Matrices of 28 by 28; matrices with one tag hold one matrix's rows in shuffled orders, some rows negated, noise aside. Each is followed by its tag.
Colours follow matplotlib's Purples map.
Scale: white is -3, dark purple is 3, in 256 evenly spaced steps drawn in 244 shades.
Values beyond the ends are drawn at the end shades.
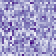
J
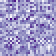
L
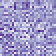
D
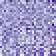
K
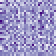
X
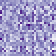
K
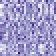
X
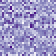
J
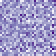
K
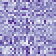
D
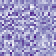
J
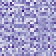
J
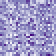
L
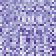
K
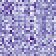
J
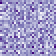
X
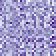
K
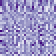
X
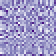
X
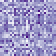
D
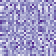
X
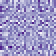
X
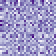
X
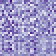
J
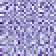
X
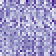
K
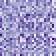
K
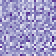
K
